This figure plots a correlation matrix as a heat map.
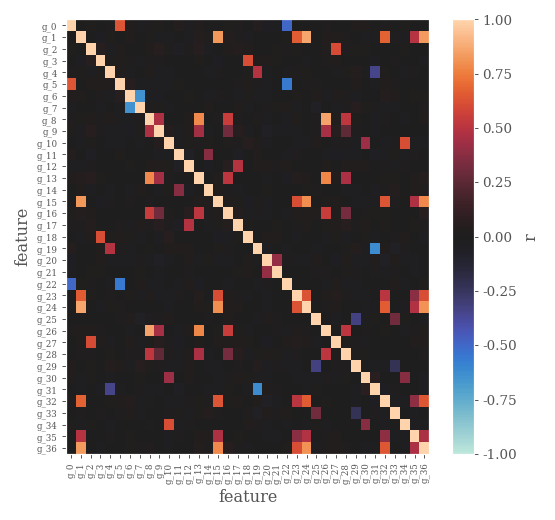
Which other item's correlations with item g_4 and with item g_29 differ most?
g_19
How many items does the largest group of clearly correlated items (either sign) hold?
7
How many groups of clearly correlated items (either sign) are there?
12
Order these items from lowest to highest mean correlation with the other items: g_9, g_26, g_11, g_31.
g_31, g_11, g_9, g_26
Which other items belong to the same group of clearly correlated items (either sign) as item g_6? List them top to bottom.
g_7
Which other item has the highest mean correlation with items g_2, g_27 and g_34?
g_10
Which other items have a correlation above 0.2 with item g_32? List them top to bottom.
g_1, g_15, g_23, g_24, g_35, g_36
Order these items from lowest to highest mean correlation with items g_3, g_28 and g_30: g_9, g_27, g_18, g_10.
g_27, g_9, g_10, g_18
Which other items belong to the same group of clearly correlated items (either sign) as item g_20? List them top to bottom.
g_21
